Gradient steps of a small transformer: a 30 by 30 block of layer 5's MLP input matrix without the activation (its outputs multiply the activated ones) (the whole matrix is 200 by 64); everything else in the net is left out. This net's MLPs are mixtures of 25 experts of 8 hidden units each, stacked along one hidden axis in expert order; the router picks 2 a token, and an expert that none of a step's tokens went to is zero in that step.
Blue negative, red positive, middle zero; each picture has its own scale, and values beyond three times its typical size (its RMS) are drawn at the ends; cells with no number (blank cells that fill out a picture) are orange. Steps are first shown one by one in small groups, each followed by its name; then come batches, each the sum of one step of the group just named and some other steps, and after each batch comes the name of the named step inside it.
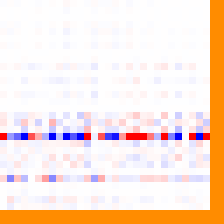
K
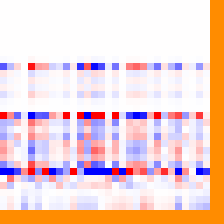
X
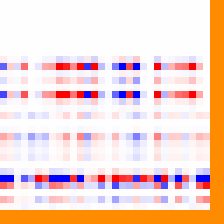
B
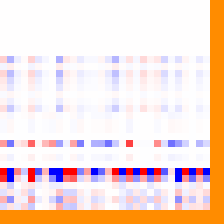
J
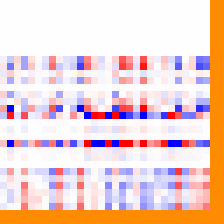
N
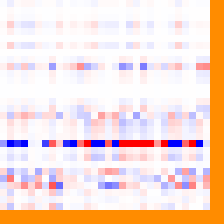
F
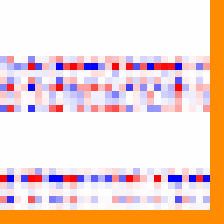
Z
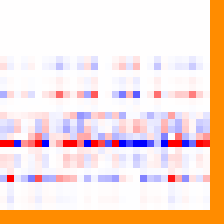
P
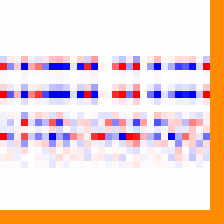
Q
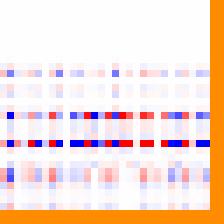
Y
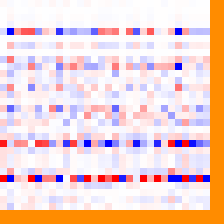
Z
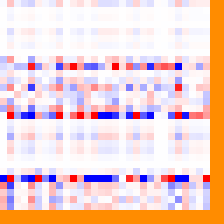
Z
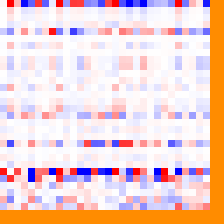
N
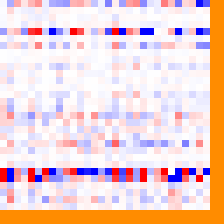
J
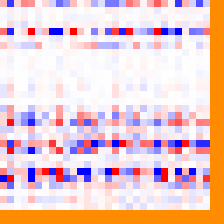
Y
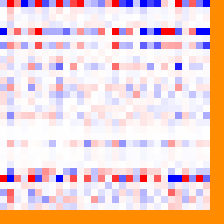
Z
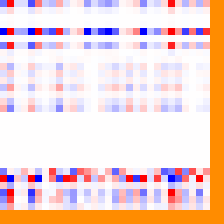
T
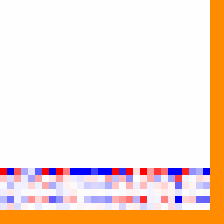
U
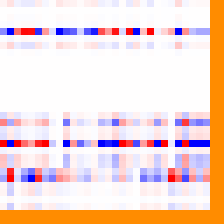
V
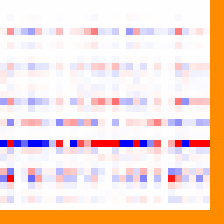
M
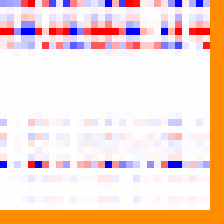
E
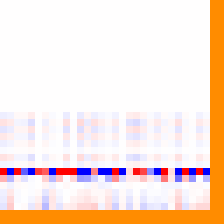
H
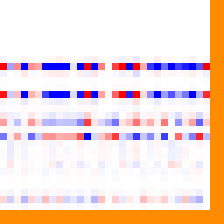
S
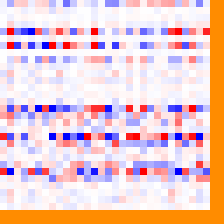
T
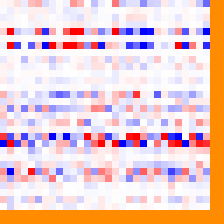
M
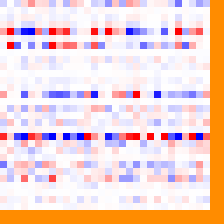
E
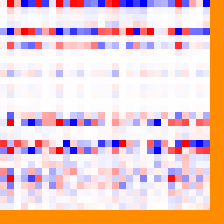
V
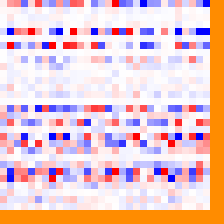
H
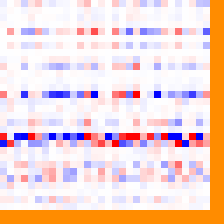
M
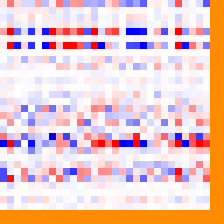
M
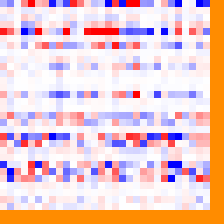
E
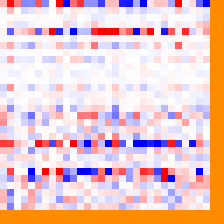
V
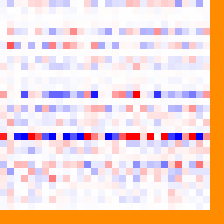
T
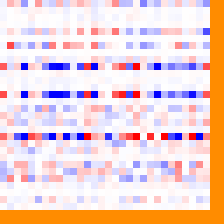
S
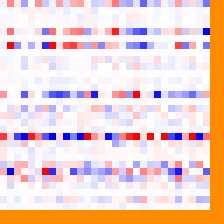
U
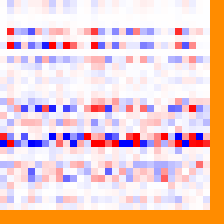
M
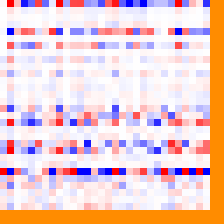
H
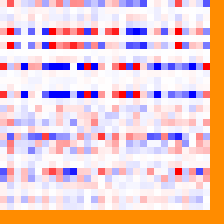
S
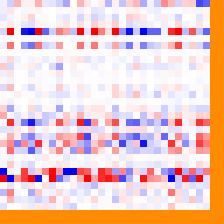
T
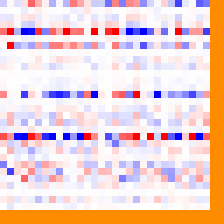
E
